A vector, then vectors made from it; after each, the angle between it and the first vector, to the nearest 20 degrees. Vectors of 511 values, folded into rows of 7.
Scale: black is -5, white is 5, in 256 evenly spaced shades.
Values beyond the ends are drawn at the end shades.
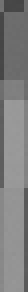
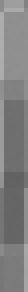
160 degrees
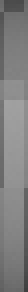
40 degrees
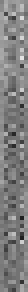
120 degrees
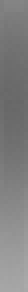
80 degrees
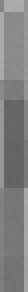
160 degrees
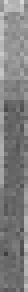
160 degrees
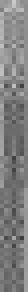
140 degrees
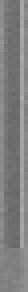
100 degrees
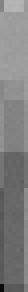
140 degrees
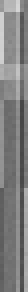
140 degrees
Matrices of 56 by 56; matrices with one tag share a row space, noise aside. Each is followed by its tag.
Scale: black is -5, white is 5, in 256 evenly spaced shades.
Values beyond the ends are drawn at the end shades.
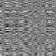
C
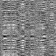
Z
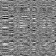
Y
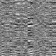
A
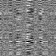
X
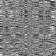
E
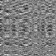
C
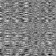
C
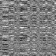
Y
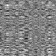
C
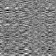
C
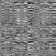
A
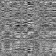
A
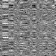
Y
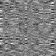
E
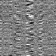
X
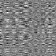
C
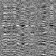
Z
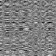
C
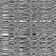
Y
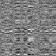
A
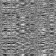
Z
